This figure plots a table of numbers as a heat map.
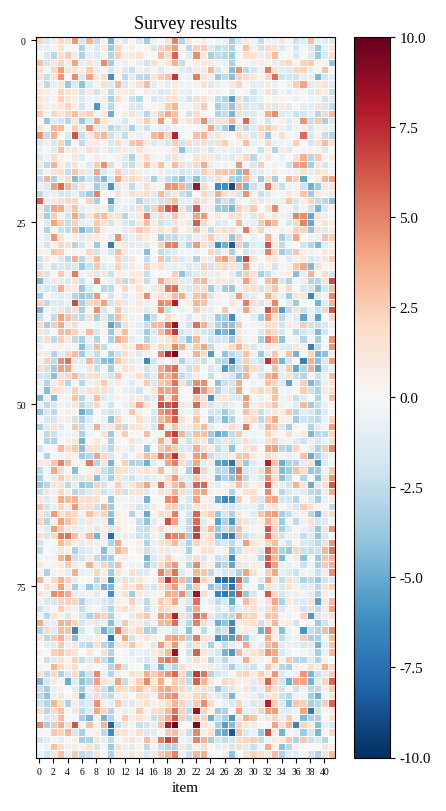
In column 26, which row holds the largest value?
30
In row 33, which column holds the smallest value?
0
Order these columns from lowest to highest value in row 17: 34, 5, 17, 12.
12, 34, 5, 17
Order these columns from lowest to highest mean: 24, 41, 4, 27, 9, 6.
27, 6, 24, 9, 4, 41
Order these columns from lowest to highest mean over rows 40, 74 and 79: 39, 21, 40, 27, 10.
27, 10, 39, 21, 40
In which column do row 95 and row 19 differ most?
22
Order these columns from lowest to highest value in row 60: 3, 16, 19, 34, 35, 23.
34, 35, 16, 23, 3, 19
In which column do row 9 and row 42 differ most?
8
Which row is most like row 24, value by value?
17
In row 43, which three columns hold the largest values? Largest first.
19, 18, 17
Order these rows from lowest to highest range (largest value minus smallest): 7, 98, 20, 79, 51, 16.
7, 16, 98, 51, 79, 20
